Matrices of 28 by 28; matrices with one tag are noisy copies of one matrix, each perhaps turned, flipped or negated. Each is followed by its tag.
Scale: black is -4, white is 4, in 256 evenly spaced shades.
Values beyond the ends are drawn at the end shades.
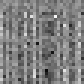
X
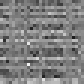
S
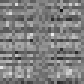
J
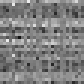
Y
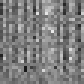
X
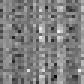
Y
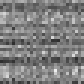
Y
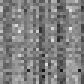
Y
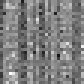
Y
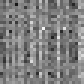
S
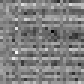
X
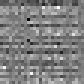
S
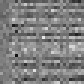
X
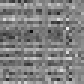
X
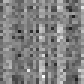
Y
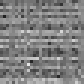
S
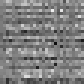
S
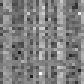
Y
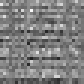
S
